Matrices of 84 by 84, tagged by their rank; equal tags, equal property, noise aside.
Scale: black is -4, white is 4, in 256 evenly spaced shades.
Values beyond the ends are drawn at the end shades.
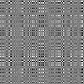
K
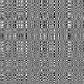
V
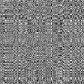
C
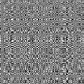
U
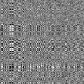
V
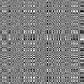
K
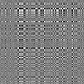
K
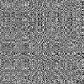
U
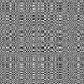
K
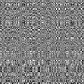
C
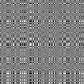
K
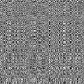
C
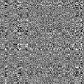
U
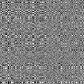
V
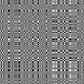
K
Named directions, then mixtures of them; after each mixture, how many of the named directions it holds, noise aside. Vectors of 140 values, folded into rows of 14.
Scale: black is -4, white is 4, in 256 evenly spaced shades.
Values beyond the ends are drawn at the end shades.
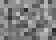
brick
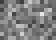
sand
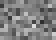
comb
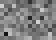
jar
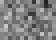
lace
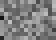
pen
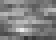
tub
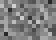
two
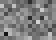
one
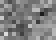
four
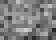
three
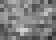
three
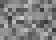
three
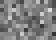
three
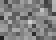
two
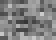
two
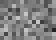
three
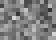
three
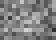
three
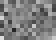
two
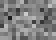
one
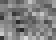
three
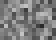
three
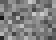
two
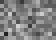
two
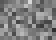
four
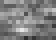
one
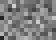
two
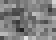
two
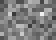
one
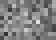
four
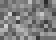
four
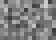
one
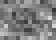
four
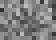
four
